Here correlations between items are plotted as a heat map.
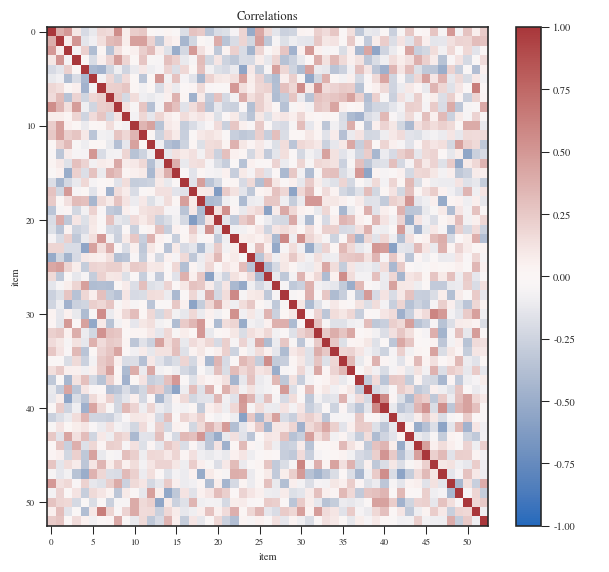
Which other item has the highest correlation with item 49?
12
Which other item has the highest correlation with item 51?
6
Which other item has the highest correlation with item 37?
15
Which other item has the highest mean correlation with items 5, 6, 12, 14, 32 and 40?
51
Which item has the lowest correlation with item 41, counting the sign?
23
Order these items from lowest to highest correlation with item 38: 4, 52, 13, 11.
11, 52, 4, 13
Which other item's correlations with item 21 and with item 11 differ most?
1
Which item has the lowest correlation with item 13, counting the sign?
50
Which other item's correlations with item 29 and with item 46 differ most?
17
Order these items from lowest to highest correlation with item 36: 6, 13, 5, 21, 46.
21, 13, 5, 6, 46
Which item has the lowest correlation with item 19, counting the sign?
26
